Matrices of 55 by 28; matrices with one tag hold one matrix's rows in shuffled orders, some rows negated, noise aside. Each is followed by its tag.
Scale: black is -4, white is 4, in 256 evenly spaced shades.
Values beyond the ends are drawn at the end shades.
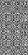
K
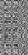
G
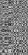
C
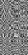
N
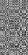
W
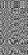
N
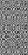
K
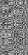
C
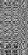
G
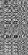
G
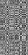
W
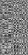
C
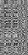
G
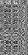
G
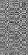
W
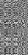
G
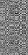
W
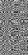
N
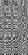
G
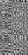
C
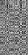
W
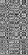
W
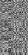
C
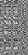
G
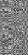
C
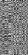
C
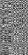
C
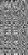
G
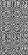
K
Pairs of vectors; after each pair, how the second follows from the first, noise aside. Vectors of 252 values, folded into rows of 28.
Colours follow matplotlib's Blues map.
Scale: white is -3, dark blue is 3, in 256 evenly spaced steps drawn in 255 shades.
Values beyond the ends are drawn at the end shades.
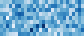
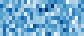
reversed.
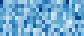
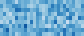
wrapped around, shrunk.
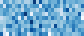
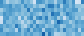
reversed, shrunk.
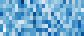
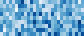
copied.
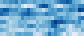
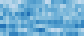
reversed, shrunk.
